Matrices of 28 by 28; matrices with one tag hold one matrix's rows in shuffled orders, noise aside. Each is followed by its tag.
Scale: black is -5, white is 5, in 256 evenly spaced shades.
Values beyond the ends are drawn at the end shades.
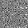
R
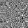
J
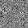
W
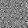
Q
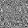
Q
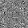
W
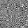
J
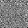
Q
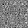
R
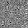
R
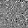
J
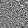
J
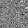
J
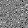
J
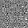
R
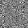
W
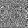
Q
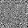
Q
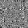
W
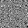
Q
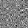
J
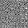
R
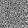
R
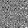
R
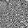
J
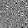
J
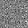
R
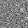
J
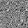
J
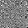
Q
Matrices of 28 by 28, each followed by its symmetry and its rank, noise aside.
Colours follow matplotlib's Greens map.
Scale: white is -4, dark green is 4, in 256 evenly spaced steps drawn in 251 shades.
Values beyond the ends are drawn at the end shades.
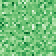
antisymmetric, rank six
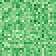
no symmetry, rank four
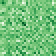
symmetric, rank four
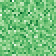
no symmetry, rank eight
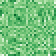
symmetric, rank four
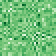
symmetric, rank four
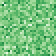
no symmetry, rank eight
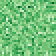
antisymmetric, rank eight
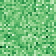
no symmetry, rank six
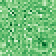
symmetric, rank six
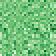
no symmetry, rank four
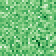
no symmetry, rank eight
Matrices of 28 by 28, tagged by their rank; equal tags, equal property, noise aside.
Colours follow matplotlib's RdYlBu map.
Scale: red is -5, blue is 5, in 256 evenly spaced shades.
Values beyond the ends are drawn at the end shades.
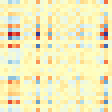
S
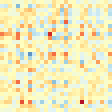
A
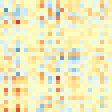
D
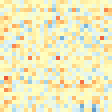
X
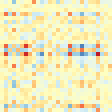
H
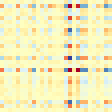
S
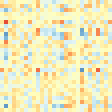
D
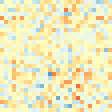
X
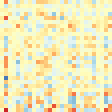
D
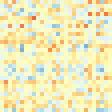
A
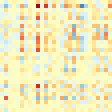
H
